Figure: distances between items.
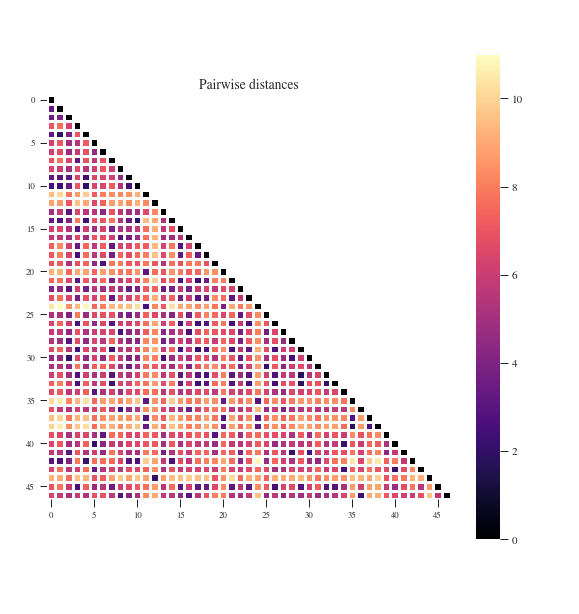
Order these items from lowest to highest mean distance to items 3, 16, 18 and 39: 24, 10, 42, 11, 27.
27, 10, 42, 11, 24
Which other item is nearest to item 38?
35
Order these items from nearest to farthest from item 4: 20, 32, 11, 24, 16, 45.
16, 32, 45, 20, 11, 24
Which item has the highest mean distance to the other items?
44
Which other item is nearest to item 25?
31
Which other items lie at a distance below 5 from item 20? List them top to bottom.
11, 24, 35, 37, 38
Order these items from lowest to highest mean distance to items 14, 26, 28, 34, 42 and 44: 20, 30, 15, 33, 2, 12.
2, 30, 15, 33, 12, 20
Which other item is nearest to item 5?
40
